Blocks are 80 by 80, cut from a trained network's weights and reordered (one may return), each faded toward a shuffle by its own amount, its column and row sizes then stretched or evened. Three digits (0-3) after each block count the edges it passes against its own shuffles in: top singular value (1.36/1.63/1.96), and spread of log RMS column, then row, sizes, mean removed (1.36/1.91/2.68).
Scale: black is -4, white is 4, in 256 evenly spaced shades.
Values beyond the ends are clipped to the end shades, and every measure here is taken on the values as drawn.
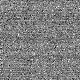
1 0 0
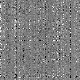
2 3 2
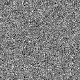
0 1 1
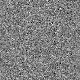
0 1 0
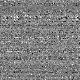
2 1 2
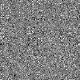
1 2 2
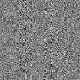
2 3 0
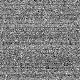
2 0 0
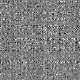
1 0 3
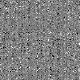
0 2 2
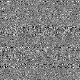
1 0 3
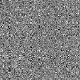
2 2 2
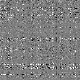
0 2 3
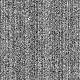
3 0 0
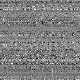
2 1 3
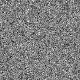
0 1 0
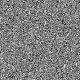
0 1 0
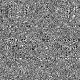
1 1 2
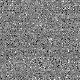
0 1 1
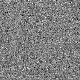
0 0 1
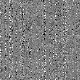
0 3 0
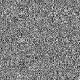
2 1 1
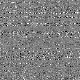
0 0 3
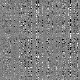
2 3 1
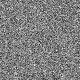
0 0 0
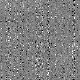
0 3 0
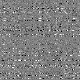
0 1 3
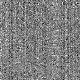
2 1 1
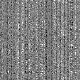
3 3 1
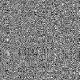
2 2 1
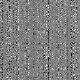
2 3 2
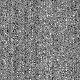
1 1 0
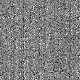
1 1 1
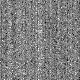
2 1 0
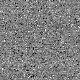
0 1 0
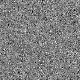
0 1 1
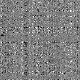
2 2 3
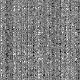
3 2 2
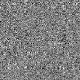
1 1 2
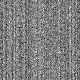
3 1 0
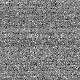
1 1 0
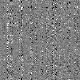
0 3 1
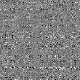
2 2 3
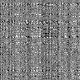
3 0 3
